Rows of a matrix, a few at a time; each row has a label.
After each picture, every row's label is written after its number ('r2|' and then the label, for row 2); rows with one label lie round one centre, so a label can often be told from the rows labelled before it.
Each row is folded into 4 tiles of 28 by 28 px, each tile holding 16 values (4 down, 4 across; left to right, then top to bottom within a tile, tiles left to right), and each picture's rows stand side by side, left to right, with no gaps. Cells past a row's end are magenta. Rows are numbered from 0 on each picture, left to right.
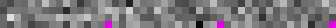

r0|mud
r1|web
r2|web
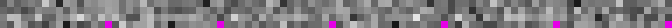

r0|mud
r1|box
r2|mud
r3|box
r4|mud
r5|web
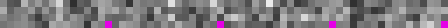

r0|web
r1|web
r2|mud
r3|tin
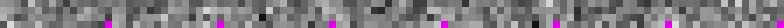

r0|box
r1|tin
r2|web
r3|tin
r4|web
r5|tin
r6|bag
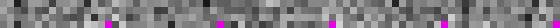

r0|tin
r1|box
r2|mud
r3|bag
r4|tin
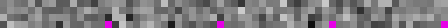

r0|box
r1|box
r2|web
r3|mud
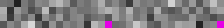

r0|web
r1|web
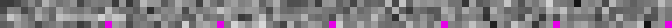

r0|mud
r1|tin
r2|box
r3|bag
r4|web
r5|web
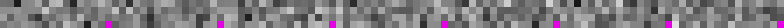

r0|web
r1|web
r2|tin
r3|web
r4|web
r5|web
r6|bag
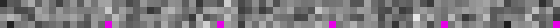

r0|mud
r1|tin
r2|tin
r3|box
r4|box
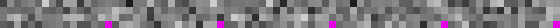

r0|mud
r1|web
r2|mud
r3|web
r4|mud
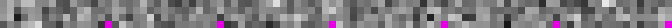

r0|box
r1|box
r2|mud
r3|tin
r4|box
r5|mud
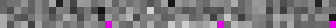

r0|bag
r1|bag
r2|box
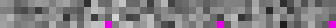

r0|tin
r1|box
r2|box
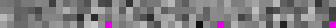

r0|tin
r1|web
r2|box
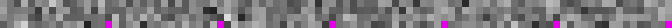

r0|web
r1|bag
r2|box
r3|mud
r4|web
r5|mud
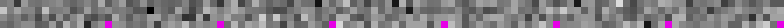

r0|web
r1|tin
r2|box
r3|bag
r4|tin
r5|web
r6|tin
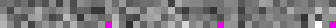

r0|bag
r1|bag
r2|tin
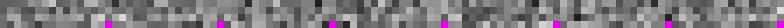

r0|mud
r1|mud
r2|box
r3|mud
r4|tin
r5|box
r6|mud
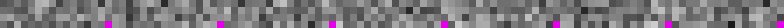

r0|mud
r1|tin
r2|web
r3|bag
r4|box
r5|tin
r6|box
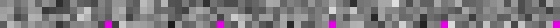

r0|box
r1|box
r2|mud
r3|web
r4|bag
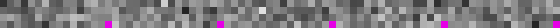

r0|mud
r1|bag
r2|bag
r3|tin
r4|web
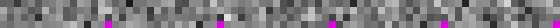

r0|web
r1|web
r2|box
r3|web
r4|web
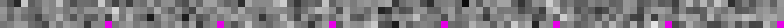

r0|web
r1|web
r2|web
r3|box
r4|web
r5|tin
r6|mud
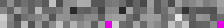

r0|bag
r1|bag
